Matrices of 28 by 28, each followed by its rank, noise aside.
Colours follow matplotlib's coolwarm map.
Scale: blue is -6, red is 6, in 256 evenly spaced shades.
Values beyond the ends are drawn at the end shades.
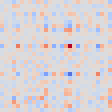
two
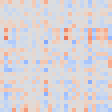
three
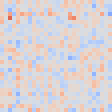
six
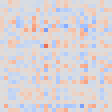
four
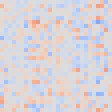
four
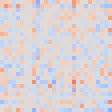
four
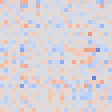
four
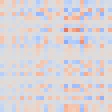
two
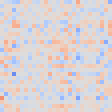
five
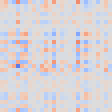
two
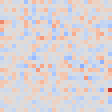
five
